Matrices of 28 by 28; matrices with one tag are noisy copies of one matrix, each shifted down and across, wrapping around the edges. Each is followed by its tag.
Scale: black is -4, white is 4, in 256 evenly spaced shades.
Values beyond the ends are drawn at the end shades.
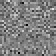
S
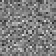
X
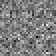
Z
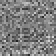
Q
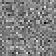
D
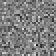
D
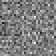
D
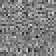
S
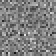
D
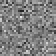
X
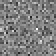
D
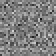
D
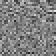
S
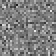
D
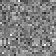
Z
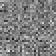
X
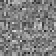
Z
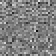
S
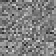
Q
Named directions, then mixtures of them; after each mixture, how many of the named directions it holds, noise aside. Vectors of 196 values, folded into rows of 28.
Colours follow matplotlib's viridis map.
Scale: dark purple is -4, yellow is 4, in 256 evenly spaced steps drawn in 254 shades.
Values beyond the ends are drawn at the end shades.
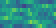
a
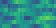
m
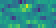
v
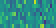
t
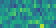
four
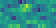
one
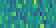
one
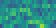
four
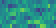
four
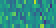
one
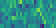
two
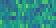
four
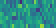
two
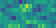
one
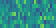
two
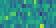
two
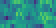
three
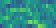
two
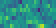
three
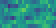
two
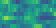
two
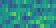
three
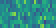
two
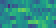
three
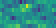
one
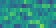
three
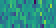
one
